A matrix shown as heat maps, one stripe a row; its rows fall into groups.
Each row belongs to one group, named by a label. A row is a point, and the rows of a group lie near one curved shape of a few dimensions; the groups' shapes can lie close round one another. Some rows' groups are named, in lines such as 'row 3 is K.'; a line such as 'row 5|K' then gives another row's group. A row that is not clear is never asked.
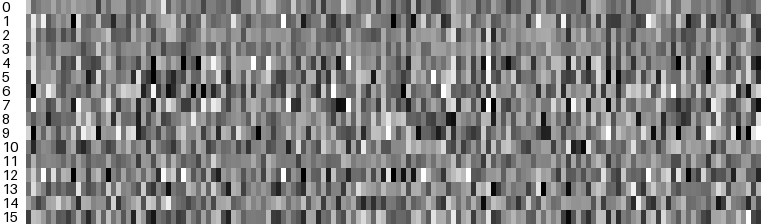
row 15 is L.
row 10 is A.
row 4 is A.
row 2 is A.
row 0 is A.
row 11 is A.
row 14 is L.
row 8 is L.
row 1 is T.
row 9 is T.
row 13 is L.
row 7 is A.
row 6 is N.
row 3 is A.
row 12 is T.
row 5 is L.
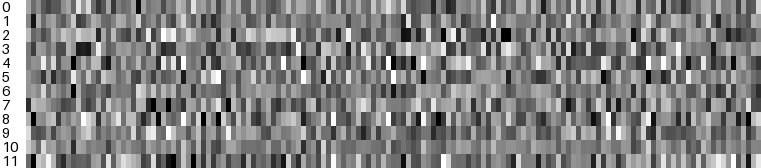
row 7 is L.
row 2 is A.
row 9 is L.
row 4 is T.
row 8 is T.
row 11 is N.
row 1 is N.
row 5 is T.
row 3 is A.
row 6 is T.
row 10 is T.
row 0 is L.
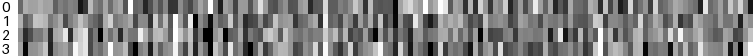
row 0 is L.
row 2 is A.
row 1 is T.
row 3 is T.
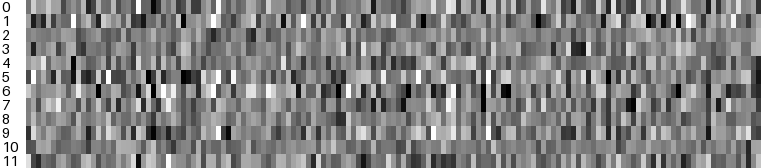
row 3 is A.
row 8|A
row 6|A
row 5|A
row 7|L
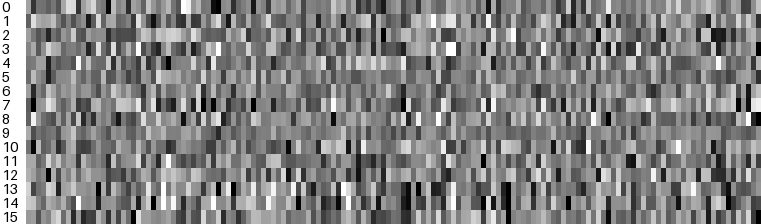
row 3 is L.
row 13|A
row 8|T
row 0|A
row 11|L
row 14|A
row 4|L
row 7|N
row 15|T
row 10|A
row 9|A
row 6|T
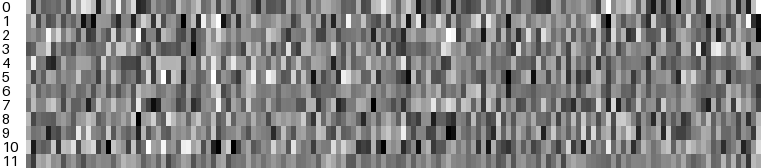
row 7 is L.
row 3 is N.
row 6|T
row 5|A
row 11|N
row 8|L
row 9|L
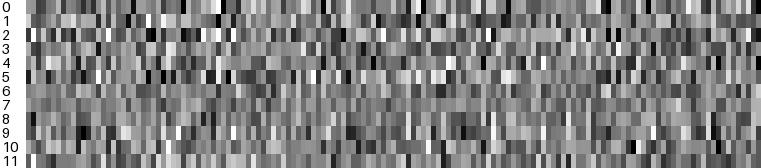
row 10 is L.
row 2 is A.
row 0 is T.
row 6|T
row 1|A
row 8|N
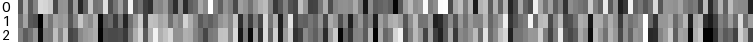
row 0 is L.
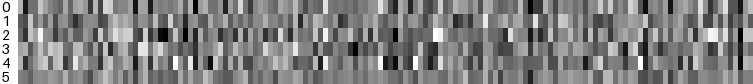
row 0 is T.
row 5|T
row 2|N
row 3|L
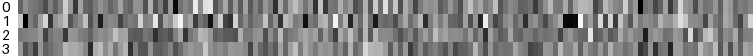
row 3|T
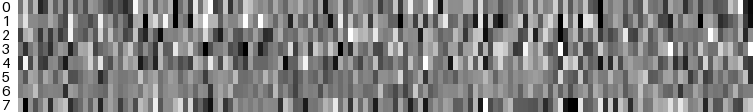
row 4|A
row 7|A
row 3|A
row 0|T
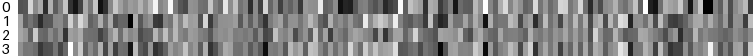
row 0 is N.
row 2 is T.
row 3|L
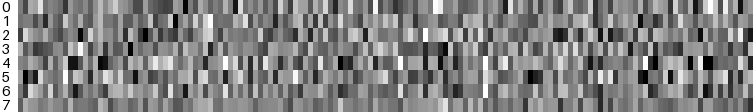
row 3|L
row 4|N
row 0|N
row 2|L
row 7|A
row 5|T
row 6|N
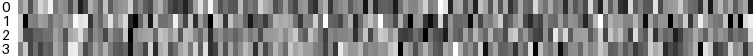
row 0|L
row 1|T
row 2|L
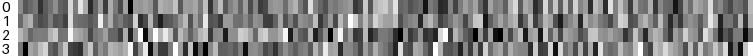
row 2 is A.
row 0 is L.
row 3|N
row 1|L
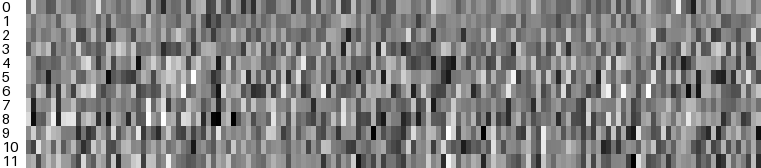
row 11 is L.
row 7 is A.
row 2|N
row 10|N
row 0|A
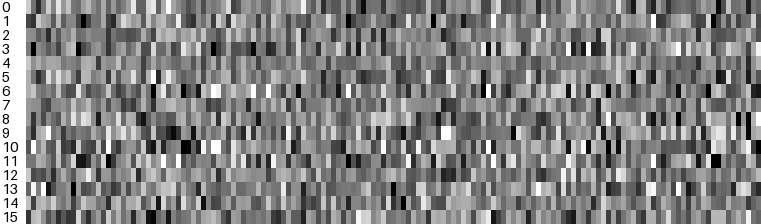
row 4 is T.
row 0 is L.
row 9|N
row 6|A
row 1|N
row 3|A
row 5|L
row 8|T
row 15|L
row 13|T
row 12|L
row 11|N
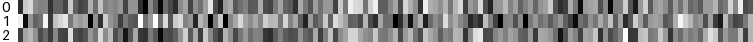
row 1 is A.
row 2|L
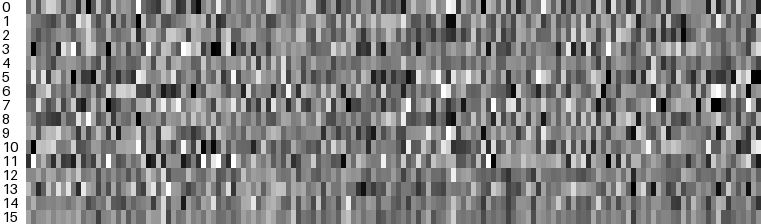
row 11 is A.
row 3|A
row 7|N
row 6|N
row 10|N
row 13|L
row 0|L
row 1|L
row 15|A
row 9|L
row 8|L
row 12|A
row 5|T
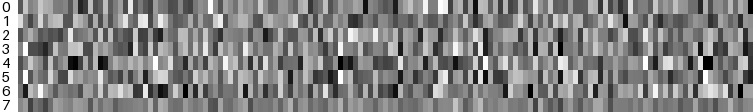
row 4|N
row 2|L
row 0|L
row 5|A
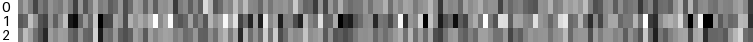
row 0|T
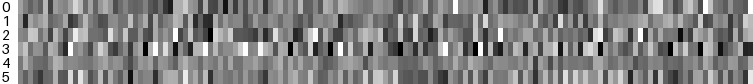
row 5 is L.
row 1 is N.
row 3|A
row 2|T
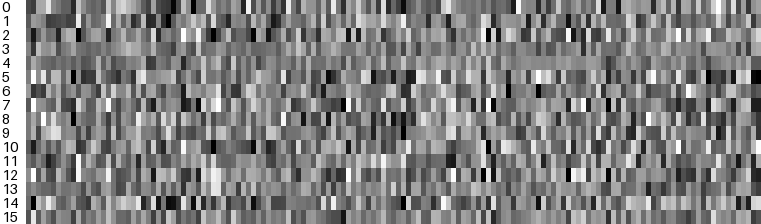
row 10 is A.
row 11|L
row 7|A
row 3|N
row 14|N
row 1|L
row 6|T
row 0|N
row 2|A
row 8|T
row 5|T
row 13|T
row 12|A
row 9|L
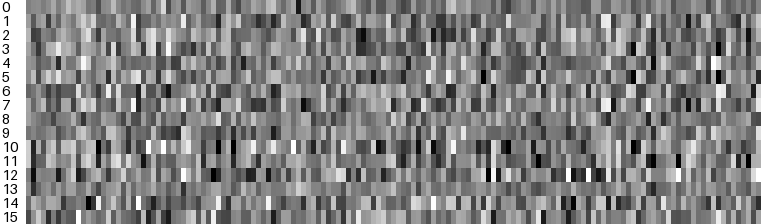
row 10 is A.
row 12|A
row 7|T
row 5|L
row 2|L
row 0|A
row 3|L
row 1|T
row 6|L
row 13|T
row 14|L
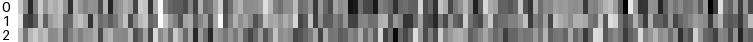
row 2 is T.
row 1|L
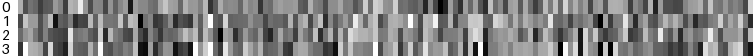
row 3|A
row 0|L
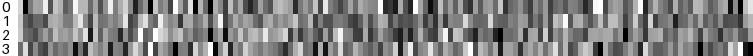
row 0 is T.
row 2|A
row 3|T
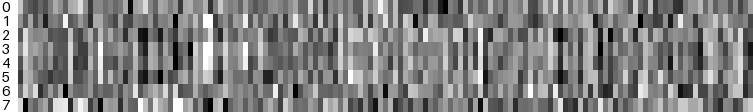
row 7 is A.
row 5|L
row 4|A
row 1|T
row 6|T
